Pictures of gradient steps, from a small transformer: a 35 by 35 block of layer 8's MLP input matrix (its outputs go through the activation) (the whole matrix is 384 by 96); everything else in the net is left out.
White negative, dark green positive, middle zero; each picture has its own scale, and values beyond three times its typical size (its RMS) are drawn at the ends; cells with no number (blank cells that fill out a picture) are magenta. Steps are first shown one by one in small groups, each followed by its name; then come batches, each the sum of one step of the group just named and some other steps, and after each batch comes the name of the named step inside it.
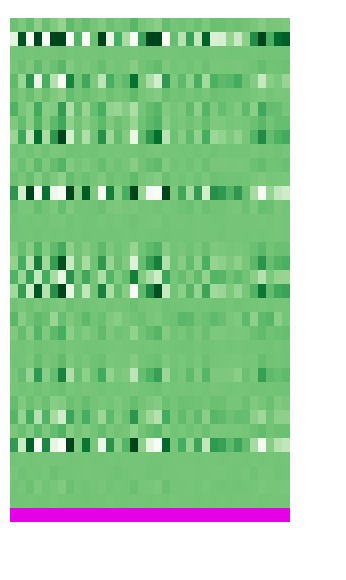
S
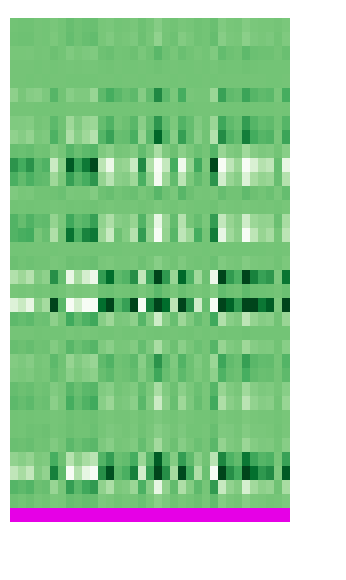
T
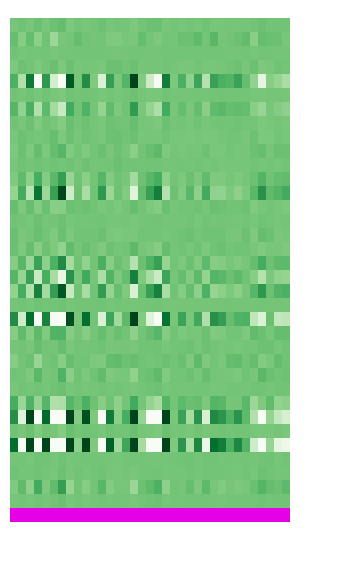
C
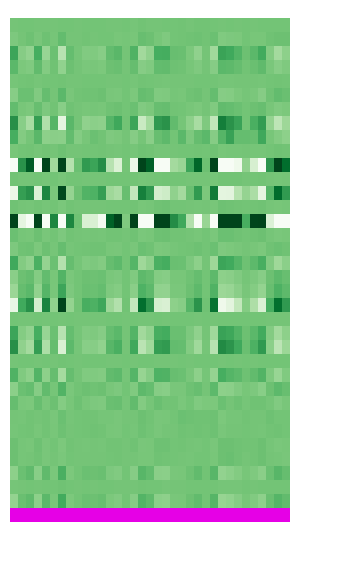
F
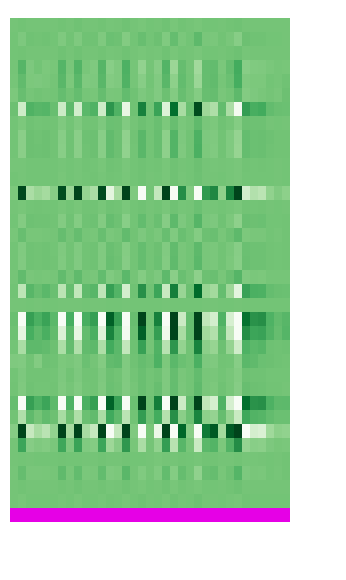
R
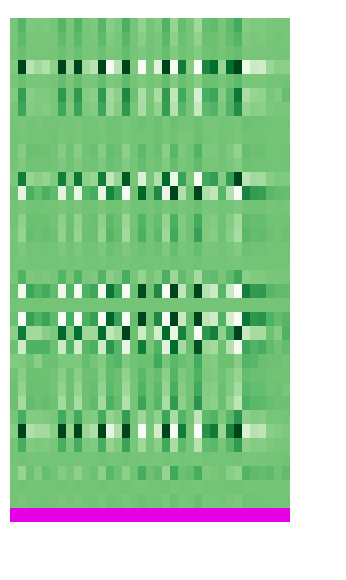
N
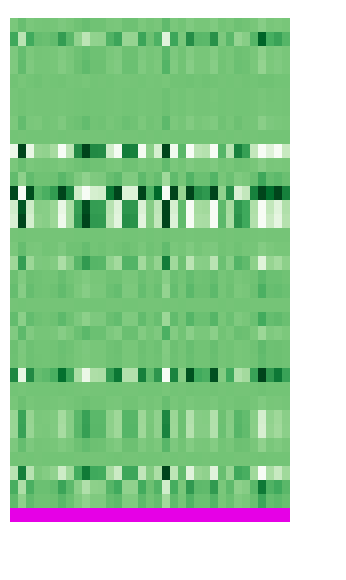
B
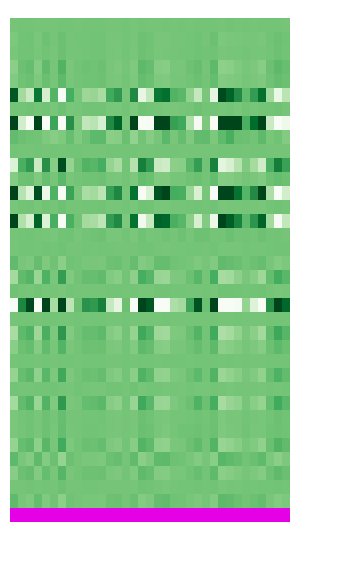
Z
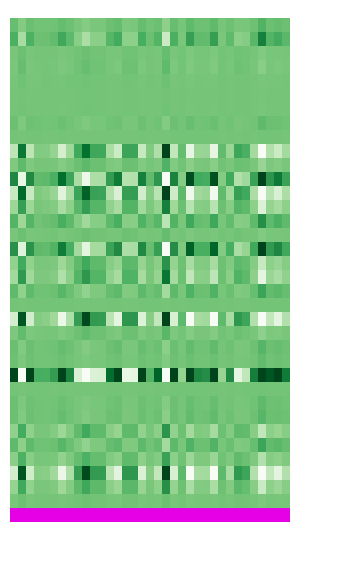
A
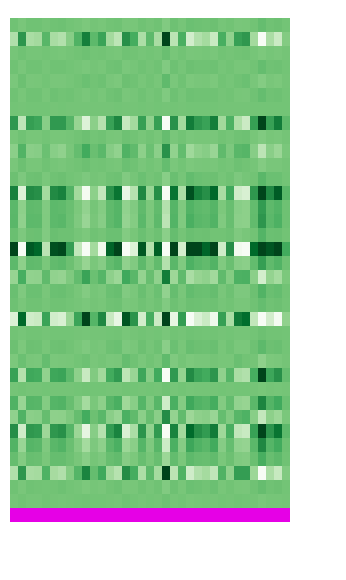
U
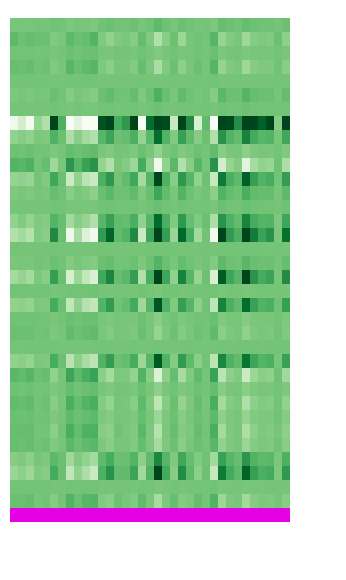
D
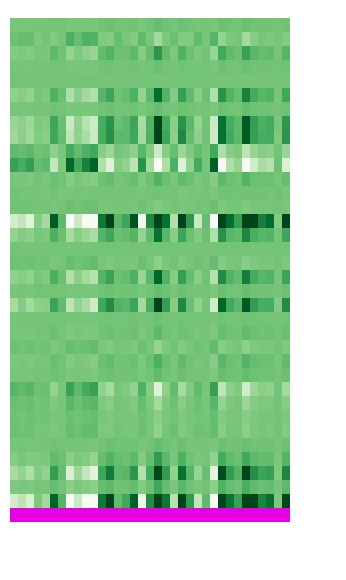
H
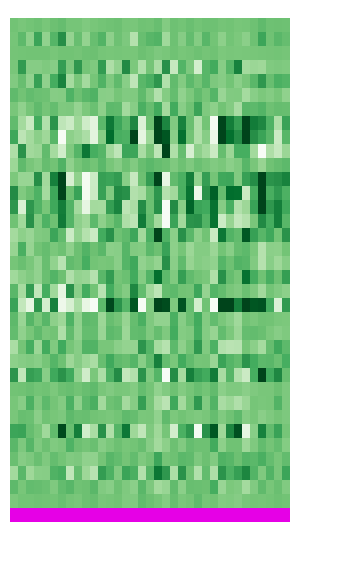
D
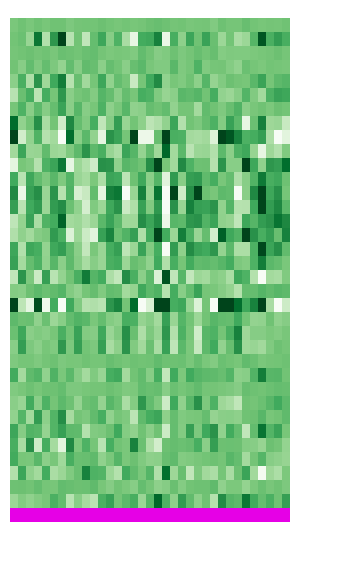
U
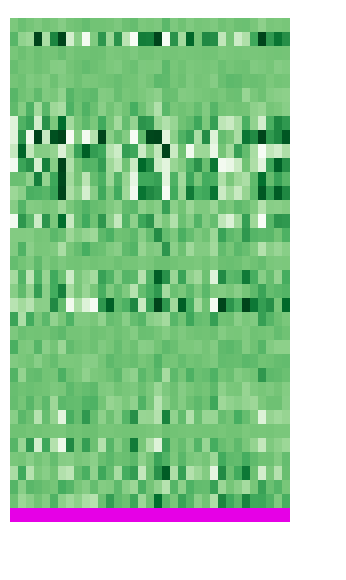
B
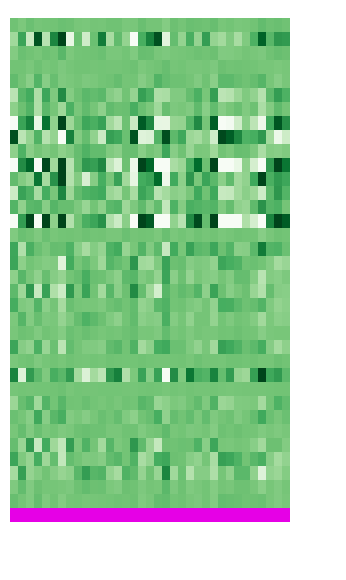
A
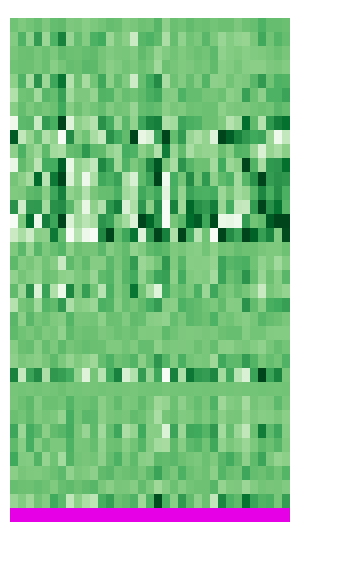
D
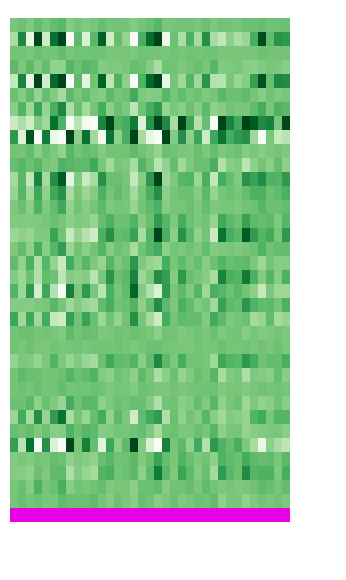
D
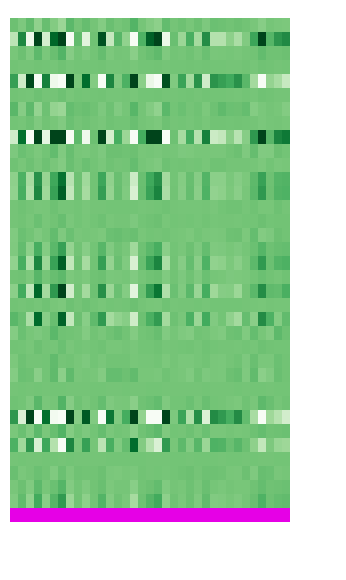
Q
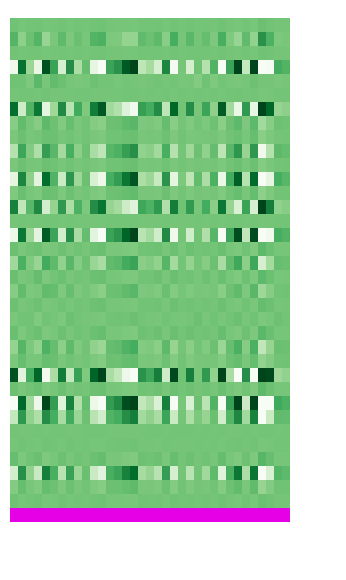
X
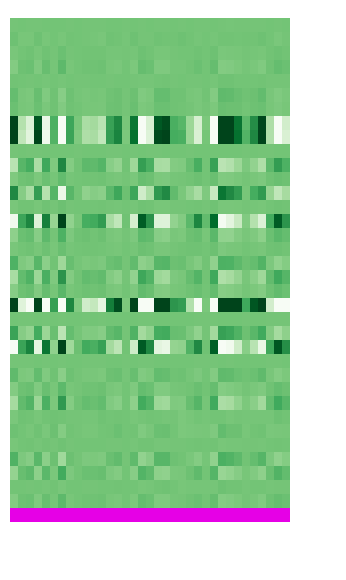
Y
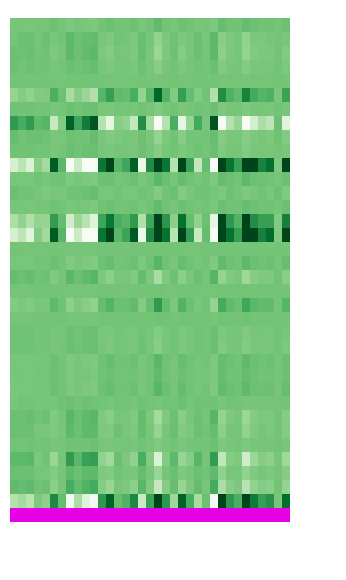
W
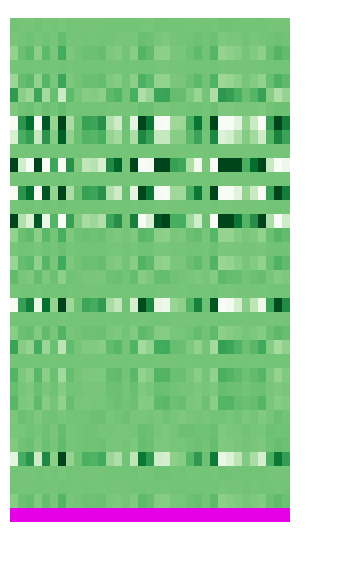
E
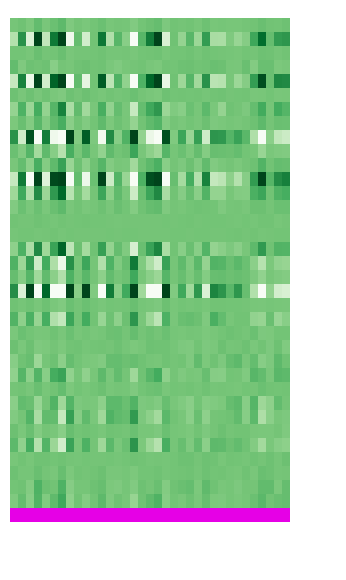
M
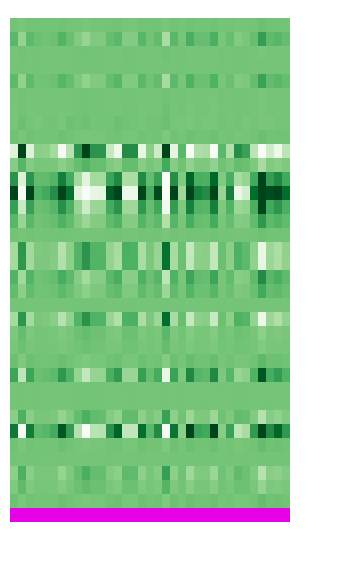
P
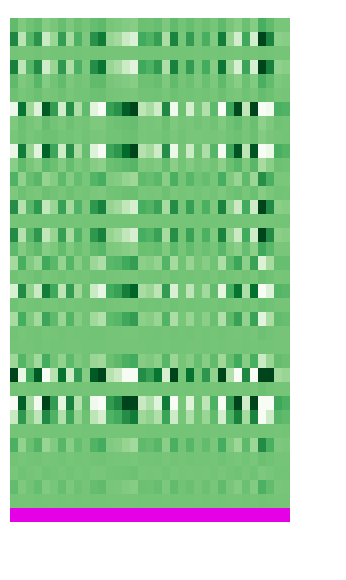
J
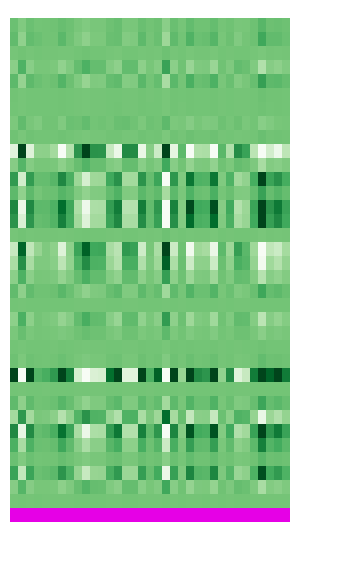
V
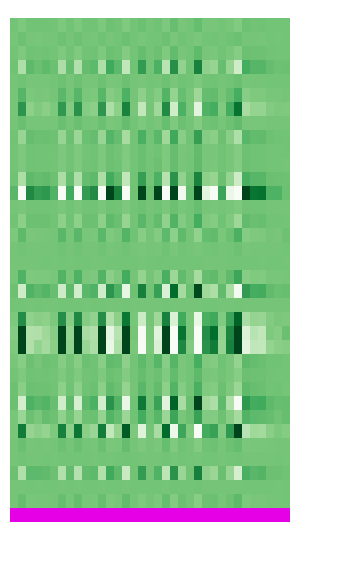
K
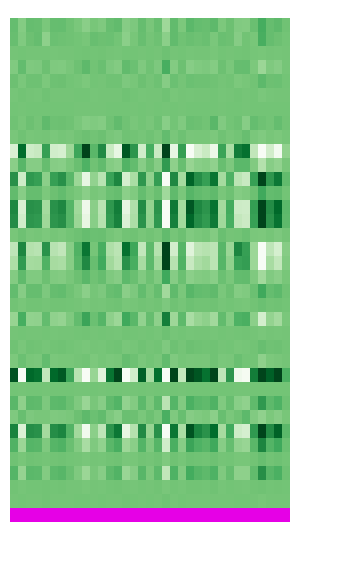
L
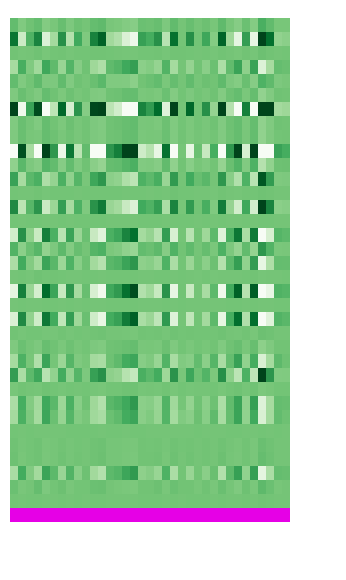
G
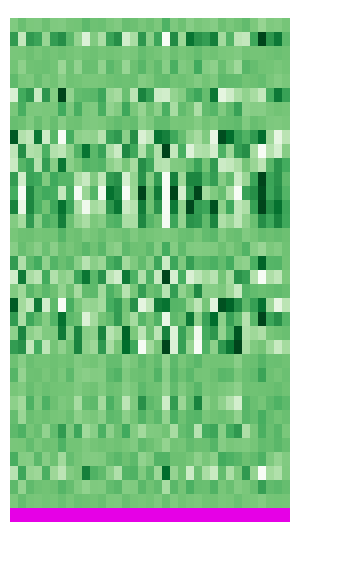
K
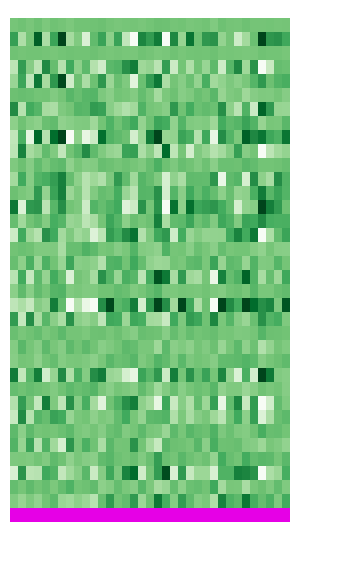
X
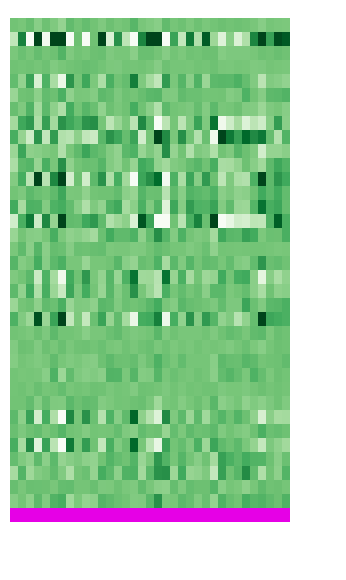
Q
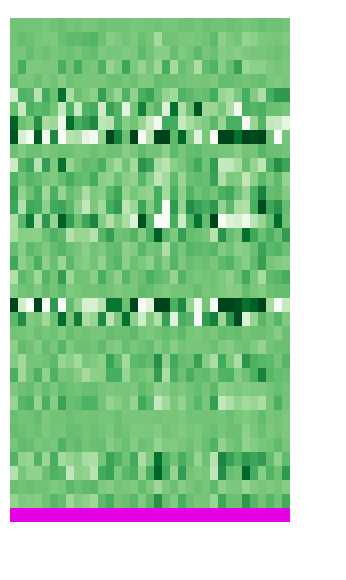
Y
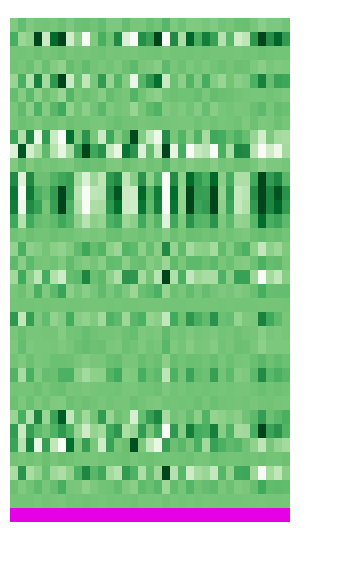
P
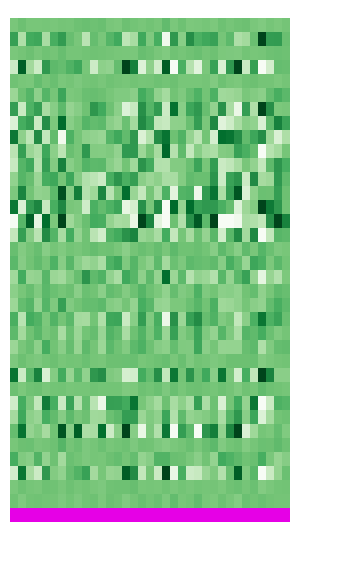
X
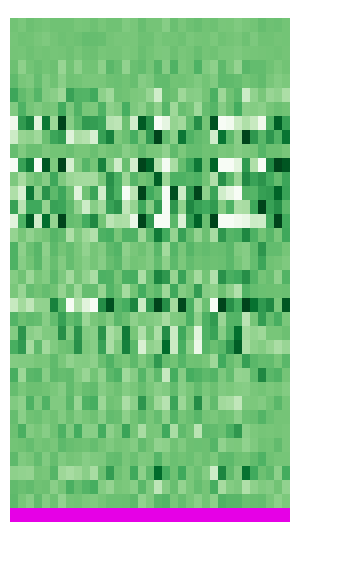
K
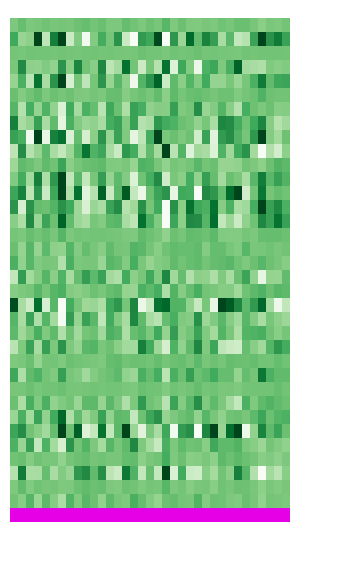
Y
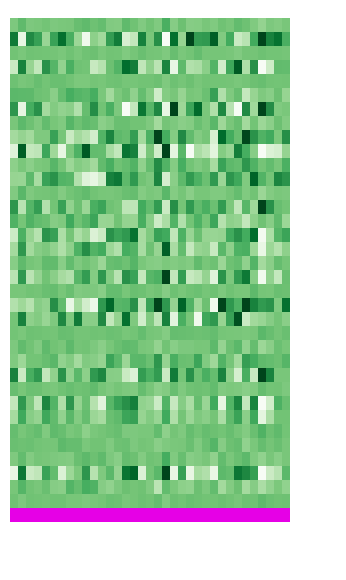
X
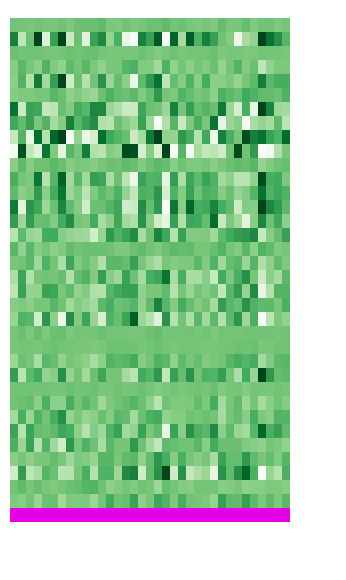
G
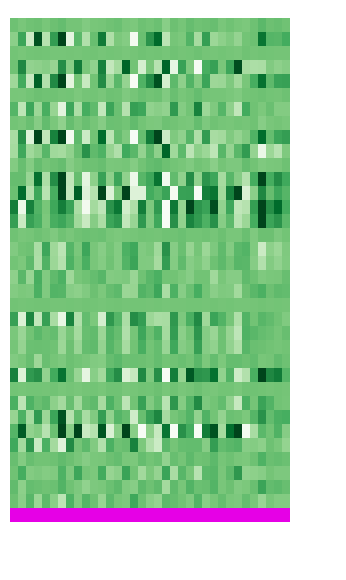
L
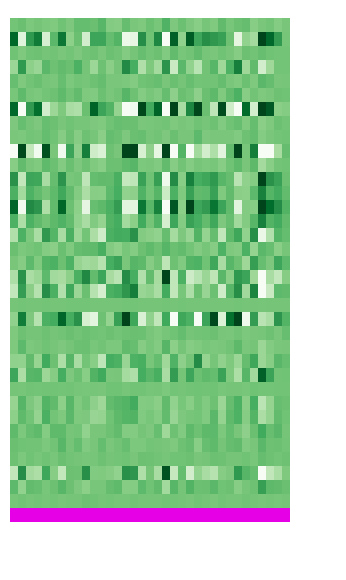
G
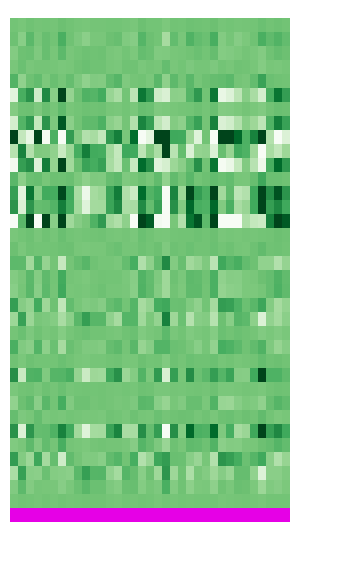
P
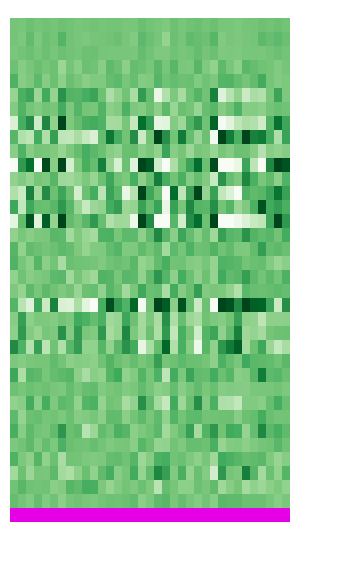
K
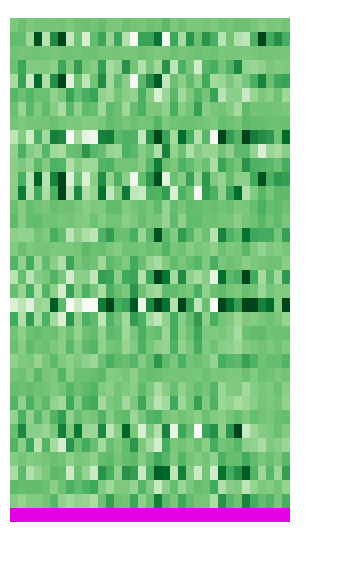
M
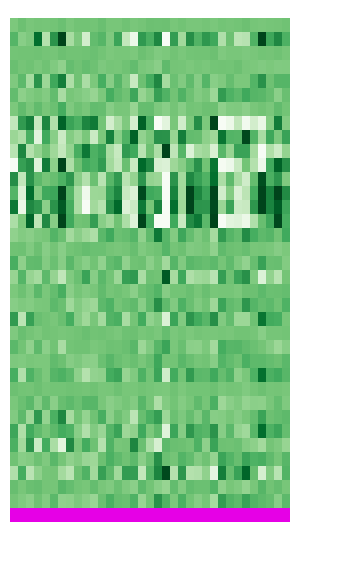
P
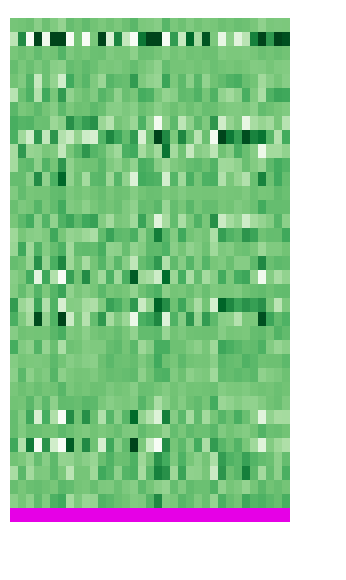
Q
